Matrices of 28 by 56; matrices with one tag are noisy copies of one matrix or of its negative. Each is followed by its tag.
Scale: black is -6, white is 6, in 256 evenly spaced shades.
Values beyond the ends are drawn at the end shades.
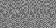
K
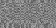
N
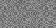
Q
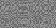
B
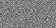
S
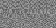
K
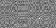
B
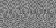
K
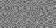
Q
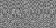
K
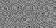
Q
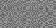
Q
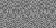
K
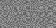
Q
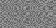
Q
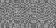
N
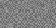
S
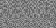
K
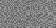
Q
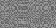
B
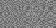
Q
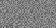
S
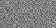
S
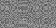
B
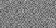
S
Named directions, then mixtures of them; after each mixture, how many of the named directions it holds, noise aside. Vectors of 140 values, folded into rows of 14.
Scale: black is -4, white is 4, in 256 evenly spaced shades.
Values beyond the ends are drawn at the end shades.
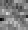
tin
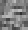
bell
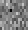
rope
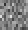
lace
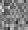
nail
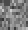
four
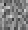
two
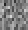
two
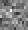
four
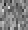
four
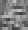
one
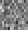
one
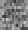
two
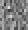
three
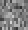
four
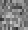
four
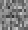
three
